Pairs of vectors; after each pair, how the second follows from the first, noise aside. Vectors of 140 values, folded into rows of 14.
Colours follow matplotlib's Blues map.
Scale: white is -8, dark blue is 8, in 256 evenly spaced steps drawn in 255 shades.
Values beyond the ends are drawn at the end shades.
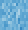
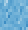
wrapped around, partly zeroed.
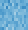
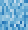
reversed, scaled up.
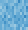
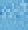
wrapped around, partly zeroed.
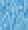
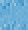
partly zeroed.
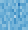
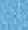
negated, shrunk.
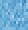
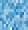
wrapped around, scaled up.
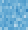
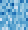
reversed, negated, scaled up.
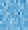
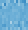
partly zeroed.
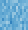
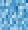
reversed, scaled up.
